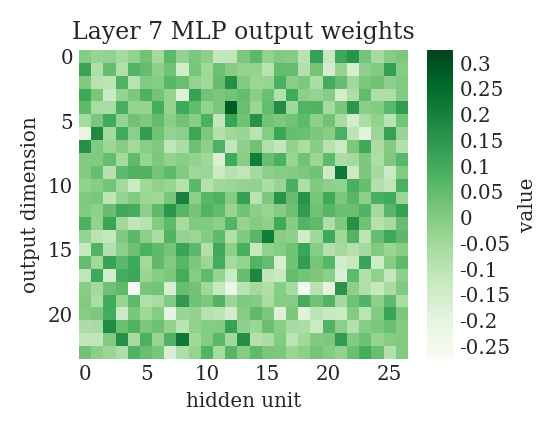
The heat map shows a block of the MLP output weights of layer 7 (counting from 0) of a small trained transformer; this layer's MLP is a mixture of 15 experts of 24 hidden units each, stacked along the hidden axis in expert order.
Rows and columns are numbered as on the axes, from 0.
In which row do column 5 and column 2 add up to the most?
21
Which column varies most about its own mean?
12
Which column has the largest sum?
26
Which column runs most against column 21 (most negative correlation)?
14
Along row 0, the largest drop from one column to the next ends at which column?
20
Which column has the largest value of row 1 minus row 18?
4
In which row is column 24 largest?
11
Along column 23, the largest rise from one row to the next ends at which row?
7
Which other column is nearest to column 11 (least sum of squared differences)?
13
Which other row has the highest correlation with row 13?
10
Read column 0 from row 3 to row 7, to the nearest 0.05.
0.1 0.05 -0.05 -0.2 0.15
